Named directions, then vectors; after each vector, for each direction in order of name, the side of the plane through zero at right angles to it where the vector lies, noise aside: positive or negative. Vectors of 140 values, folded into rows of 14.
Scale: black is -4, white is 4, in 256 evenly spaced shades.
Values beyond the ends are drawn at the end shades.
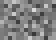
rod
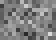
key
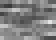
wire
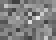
positive, negative, negative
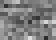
negative, positive, positive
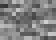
positive, positive, positive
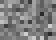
negative, positive, negative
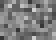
positive, positive, negative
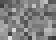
positive, negative, positive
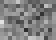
negative, positive, positive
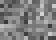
positive, negative, positive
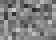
negative, negative, positive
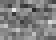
negative, negative, positive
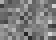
positive, negative, positive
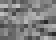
negative, negative, negative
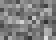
positive, negative, negative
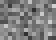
positive, negative, positive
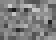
positive, positive, negative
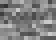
positive, positive, positive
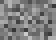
negative, positive, negative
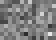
positive, negative, positive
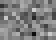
positive, positive, positive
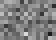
negative, positive, negative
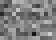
positive, positive, positive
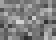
positive, negative, negative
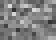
positive, positive, negative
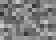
positive, positive, positive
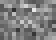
positive, positive, negative
